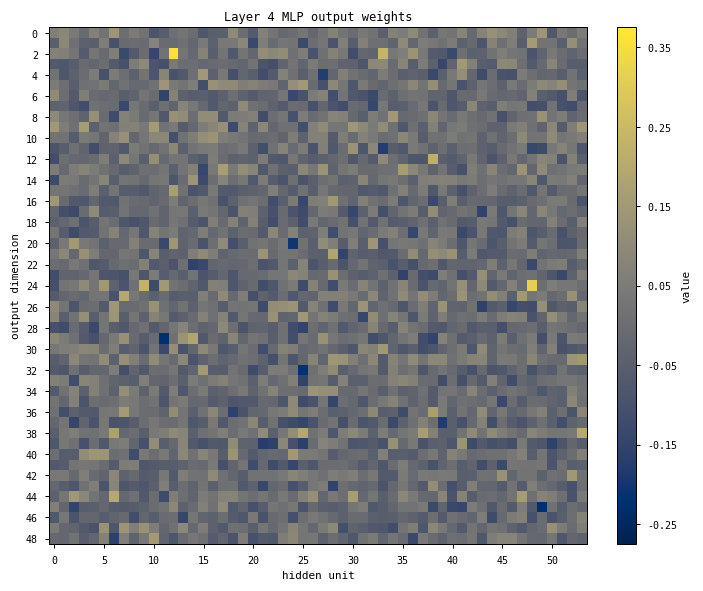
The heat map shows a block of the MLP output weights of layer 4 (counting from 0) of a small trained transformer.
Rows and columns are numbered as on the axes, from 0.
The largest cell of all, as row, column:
2, 12
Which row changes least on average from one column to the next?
42
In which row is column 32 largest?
20
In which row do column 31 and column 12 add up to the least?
27
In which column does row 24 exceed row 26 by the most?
48
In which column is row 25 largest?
7
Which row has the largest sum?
38
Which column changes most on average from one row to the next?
25
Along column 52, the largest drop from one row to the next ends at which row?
43
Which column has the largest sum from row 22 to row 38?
53
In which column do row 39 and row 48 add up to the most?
10
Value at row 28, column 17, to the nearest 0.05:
0.1
